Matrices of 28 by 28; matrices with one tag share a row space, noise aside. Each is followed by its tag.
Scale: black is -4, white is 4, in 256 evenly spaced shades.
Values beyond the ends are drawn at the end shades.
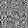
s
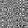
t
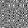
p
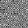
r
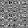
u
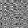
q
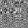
q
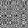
s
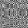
p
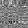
u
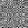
t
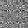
t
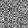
u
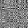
p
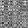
u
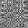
t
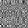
s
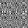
s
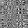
t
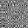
r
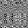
q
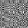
p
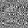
p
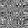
t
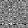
u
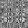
t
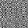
s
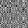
s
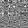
u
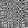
t
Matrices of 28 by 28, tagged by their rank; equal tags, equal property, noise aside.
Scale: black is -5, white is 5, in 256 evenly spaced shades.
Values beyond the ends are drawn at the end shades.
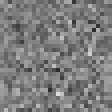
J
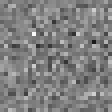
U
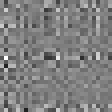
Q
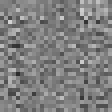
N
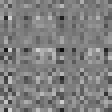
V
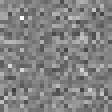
U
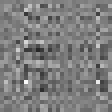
Q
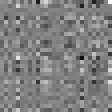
Q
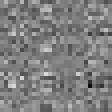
N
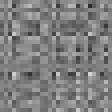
V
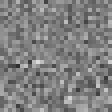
J
